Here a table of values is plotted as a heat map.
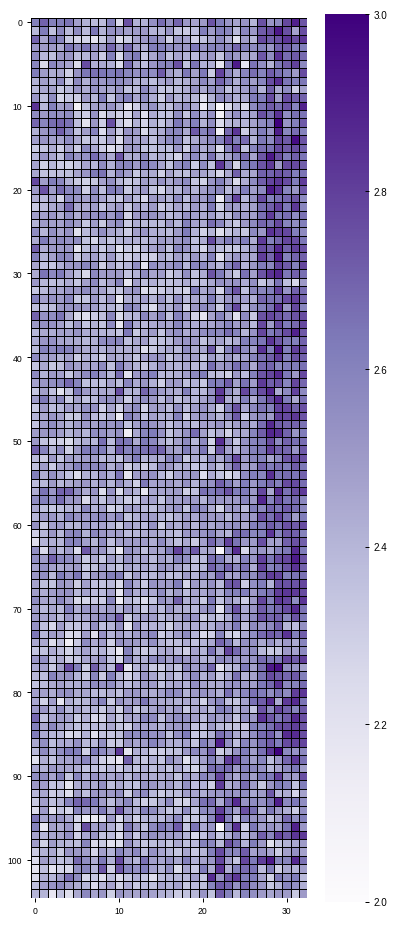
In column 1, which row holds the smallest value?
96
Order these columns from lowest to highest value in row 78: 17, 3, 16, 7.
17, 16, 3, 7
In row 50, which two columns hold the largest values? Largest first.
22, 28
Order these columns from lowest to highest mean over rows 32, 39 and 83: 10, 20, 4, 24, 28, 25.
10, 20, 25, 4, 24, 28
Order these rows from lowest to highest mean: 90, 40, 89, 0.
89, 40, 90, 0
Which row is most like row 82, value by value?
36
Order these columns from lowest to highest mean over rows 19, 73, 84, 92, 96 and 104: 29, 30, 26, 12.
12, 26, 29, 30
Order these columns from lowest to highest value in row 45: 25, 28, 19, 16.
19, 16, 25, 28
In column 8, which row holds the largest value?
101
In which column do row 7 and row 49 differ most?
11
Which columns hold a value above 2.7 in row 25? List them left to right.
28, 29, 30
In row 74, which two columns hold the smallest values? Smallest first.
4, 2
